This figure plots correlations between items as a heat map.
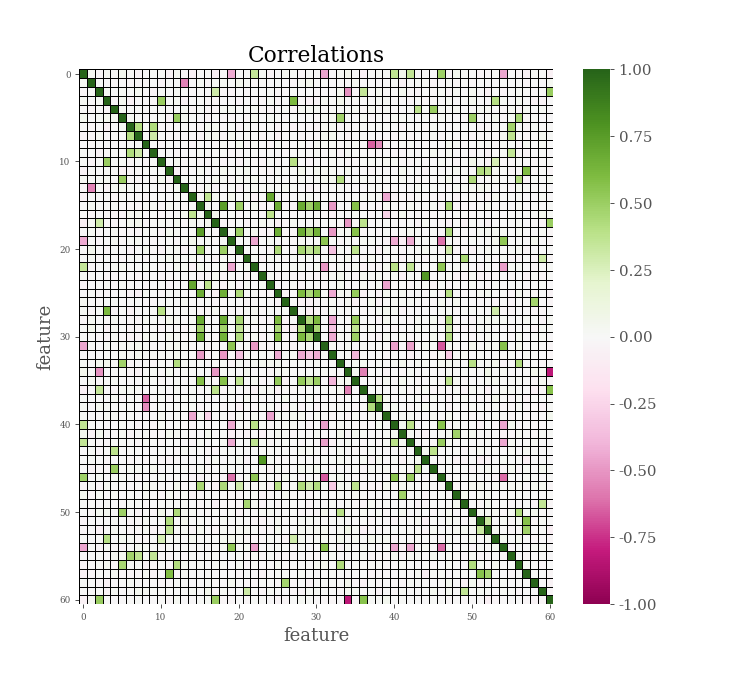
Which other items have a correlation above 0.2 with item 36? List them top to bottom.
2, 17, 60
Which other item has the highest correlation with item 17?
60
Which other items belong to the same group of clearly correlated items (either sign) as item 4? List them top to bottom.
43, 45
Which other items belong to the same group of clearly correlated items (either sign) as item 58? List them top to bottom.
26
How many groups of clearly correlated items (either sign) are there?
15
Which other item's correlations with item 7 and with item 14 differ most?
24
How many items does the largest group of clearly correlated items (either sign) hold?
10
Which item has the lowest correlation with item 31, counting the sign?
46
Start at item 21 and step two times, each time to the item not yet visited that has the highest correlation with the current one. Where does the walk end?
59
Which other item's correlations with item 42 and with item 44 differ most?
23
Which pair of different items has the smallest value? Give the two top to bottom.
34, 60
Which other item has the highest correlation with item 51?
57
